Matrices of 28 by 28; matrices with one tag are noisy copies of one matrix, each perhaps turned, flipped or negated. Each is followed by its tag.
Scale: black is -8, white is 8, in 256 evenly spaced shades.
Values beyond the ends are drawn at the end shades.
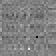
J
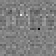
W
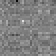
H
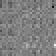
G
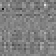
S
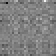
G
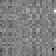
G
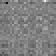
G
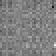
G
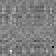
S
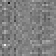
S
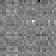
H
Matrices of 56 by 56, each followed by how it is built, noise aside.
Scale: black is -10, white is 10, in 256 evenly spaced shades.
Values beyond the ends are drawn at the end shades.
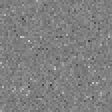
sparse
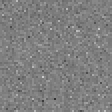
sparse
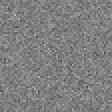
diagonal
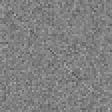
diagonal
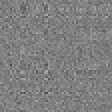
low rank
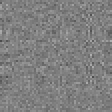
low rank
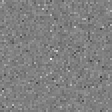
sparse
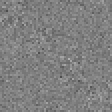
block diagonal
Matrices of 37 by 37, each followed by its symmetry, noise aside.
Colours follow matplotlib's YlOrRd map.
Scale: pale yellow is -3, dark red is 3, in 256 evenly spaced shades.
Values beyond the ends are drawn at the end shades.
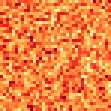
no symmetry.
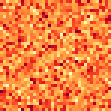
same after a half turn.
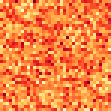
symmetric across the other diagonal.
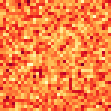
symmetric across the other diagonal.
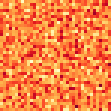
antisymmetric.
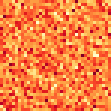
symmetric across the other diagonal.
